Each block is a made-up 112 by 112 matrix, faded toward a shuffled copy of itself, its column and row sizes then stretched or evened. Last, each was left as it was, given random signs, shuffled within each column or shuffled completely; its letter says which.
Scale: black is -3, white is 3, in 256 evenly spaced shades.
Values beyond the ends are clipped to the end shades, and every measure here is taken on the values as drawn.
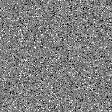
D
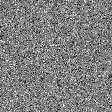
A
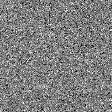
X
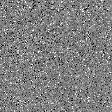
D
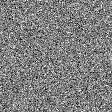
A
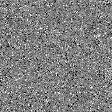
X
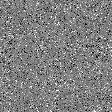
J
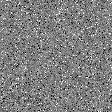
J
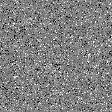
X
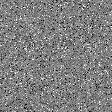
X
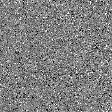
X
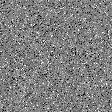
A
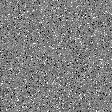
A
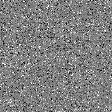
X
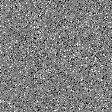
X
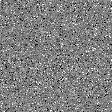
X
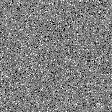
A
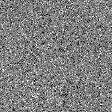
X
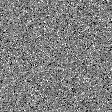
A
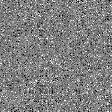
D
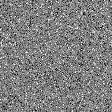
J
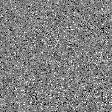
X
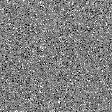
D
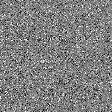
D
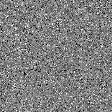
J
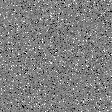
A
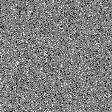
J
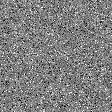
A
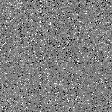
D
